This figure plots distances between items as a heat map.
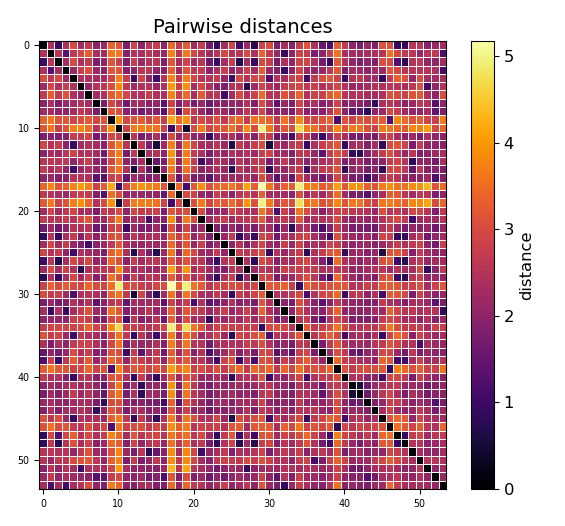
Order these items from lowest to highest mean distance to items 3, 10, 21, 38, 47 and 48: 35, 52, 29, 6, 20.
52, 20, 35, 6, 29
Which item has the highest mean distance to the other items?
17
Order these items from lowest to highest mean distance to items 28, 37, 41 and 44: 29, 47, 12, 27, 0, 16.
0, 16, 47, 27, 12, 29
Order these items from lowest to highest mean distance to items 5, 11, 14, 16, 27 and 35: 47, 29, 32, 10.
32, 47, 29, 10
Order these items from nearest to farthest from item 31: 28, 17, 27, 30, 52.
52, 28, 27, 30, 17
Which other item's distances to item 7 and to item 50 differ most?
44
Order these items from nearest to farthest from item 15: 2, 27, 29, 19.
27, 2, 29, 19
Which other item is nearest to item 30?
12
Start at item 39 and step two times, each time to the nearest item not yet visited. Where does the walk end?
9
